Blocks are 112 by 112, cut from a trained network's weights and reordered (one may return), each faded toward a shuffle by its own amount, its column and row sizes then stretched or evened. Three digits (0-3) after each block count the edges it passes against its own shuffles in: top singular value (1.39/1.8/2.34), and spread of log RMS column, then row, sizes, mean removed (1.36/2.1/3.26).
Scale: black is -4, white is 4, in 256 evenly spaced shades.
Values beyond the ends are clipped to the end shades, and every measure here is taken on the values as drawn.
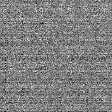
2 2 1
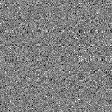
3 1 1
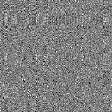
3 2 0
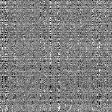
3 3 0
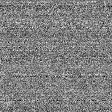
1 0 2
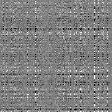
3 3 2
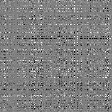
2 3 3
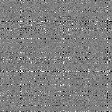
1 2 3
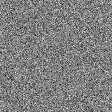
0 0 1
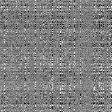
3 3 1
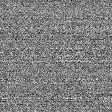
1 0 2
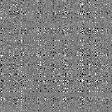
1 3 3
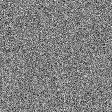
0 0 0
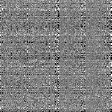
3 3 1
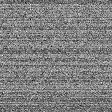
3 0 0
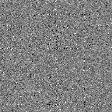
1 1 1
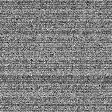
3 1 0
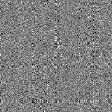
3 2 1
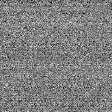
1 1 2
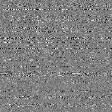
1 1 3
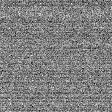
2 1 0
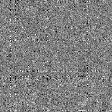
2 1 2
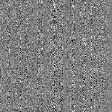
0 3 0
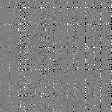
2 3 2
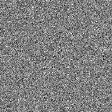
0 1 1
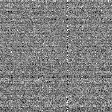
2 2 1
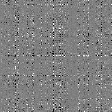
2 3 2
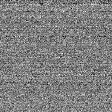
1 0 2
